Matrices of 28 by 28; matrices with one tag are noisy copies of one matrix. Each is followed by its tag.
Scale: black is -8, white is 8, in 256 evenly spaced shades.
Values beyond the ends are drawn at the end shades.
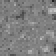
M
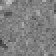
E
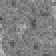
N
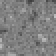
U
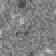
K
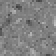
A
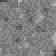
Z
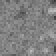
M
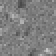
K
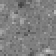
K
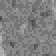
N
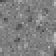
Z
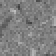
A
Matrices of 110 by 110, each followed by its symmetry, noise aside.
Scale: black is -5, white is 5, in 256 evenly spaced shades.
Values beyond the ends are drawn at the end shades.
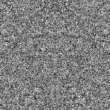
mirrored left to right.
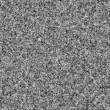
symmetric.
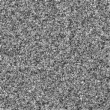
symmetric.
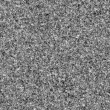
no symmetry.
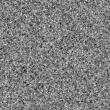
symmetric across the other diagonal.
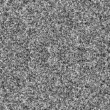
mirrored top to bottom.
